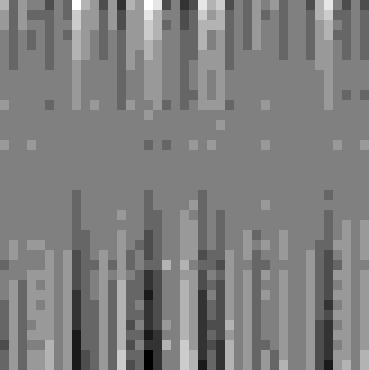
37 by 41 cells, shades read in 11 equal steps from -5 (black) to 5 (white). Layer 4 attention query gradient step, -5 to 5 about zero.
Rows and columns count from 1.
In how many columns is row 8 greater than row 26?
11
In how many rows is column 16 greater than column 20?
5
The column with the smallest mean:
17
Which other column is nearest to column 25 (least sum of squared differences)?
18
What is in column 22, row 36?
2
